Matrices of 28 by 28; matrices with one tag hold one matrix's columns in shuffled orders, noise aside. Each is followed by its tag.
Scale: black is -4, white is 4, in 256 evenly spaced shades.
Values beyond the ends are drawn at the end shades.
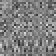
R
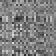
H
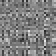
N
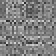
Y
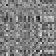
H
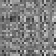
H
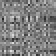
H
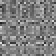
Y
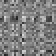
H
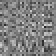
R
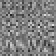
R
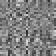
N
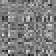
H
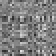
H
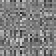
N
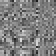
N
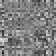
N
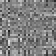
N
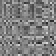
Y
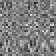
R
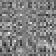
R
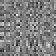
R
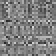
Y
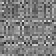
Y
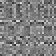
Y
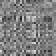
H
